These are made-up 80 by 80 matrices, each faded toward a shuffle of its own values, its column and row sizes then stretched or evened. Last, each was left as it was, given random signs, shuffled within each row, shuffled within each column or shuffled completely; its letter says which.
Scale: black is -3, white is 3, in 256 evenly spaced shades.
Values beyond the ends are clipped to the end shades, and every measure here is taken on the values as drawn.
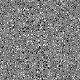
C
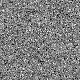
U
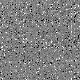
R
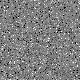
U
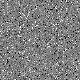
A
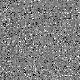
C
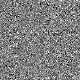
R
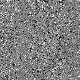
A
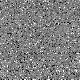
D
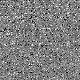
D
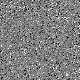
A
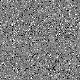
C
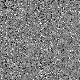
A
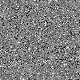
D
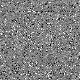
R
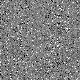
A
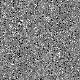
A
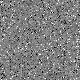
U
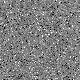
U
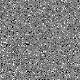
C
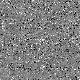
D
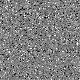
D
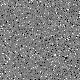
U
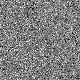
U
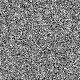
U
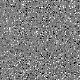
C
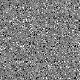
C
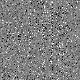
A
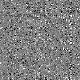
C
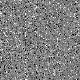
A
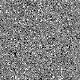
R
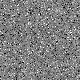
U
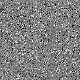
R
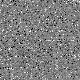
D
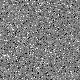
U
